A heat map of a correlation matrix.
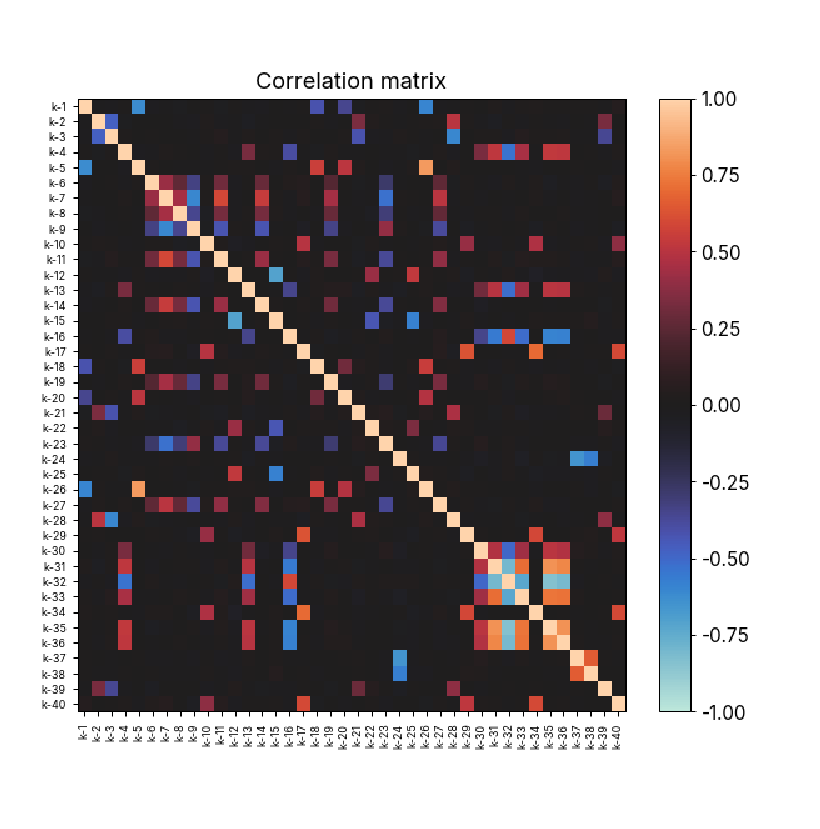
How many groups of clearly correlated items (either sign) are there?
7
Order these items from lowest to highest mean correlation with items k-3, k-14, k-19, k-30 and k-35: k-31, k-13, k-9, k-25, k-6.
k-9, k-25, k-6, k-13, k-31
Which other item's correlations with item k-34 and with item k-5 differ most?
k-26
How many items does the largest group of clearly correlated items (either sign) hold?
9
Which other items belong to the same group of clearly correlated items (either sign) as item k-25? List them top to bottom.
k-12, k-15, k-22
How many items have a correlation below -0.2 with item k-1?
4
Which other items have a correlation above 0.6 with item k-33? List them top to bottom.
k-31, k-35, k-36
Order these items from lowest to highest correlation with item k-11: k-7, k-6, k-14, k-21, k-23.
k-23, k-21, k-6, k-14, k-7
